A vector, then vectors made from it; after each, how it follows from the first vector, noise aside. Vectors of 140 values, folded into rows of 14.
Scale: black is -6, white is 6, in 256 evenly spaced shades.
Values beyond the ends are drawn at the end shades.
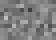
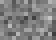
wrapped around.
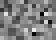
reversed, negated, scaled up.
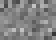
wrapped around, negated.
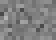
partly zeroed.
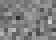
wrapped around.
